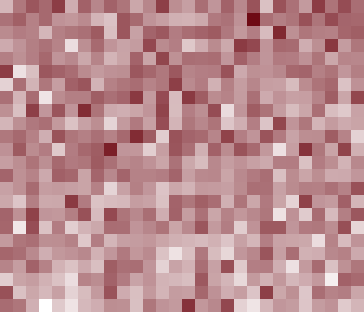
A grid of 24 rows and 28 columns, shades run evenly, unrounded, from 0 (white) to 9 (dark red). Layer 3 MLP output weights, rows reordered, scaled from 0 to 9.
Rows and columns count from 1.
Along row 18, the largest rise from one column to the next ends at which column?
3
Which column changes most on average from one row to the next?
1
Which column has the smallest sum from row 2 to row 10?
9
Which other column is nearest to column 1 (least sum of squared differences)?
21
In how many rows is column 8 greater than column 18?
14
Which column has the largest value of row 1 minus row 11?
13
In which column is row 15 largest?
28
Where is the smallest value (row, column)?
24, 4
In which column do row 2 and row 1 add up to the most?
20
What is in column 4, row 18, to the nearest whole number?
2
